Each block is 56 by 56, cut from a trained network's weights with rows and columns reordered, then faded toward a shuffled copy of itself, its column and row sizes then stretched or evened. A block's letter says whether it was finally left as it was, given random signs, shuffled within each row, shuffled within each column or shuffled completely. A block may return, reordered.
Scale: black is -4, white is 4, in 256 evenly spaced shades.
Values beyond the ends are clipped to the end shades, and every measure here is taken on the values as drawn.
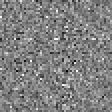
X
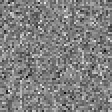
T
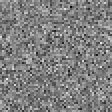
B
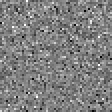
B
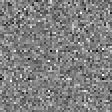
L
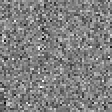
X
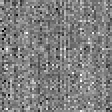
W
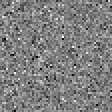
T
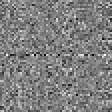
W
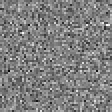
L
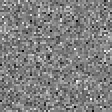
T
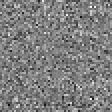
X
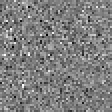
X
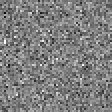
X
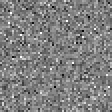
B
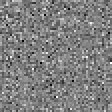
T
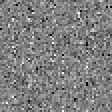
T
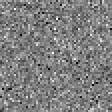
B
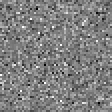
L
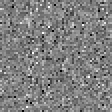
T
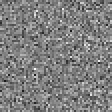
T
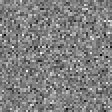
L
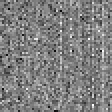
T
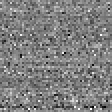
L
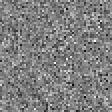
T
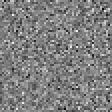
W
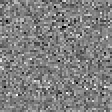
L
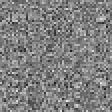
W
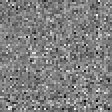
X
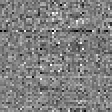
W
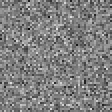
X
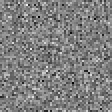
L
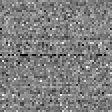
L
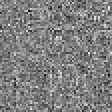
W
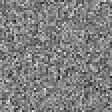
B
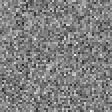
B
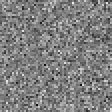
B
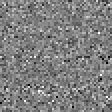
L
